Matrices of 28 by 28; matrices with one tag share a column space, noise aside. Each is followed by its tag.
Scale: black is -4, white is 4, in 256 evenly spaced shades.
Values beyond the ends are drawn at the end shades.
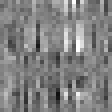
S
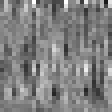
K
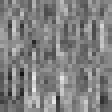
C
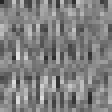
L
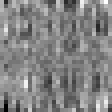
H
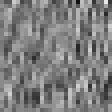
L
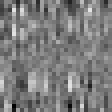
H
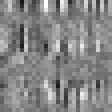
S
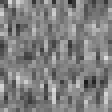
L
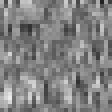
L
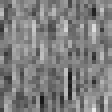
C
